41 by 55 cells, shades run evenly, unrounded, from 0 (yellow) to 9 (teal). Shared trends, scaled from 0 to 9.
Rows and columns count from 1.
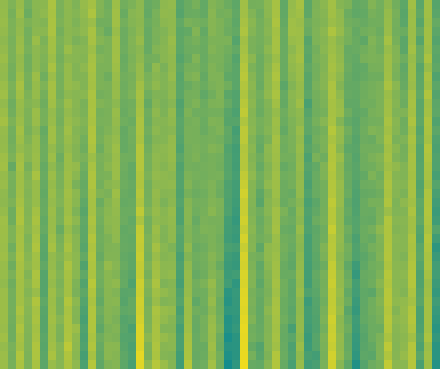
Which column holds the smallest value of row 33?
31
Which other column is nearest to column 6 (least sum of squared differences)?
17
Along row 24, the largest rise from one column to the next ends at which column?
55
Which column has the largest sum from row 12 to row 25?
30
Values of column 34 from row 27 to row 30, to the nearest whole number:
5 4 4 4
